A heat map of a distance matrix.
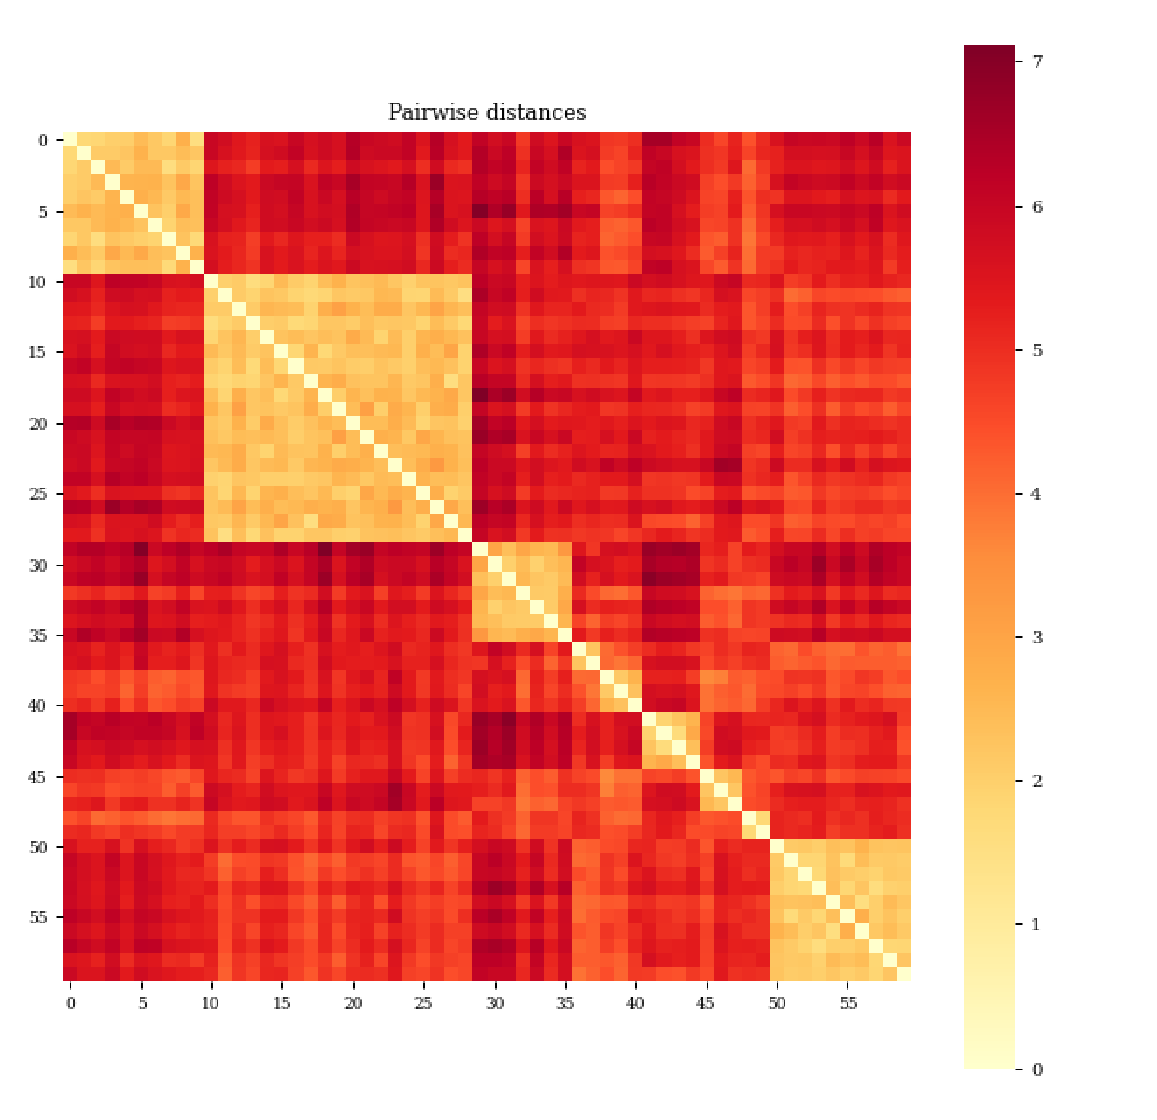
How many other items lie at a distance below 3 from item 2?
9
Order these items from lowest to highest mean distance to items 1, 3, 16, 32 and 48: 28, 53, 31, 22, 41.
28, 22, 31, 53, 41
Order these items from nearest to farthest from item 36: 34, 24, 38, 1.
38, 34, 24, 1
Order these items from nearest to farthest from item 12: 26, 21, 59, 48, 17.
17, 21, 26, 48, 59
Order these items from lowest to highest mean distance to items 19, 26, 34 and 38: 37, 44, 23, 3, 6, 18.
18, 23, 37, 44, 6, 3
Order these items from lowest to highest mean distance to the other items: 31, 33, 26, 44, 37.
26, 37, 44, 33, 31
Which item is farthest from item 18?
29
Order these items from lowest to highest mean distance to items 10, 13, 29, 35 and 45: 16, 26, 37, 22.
16, 22, 26, 37
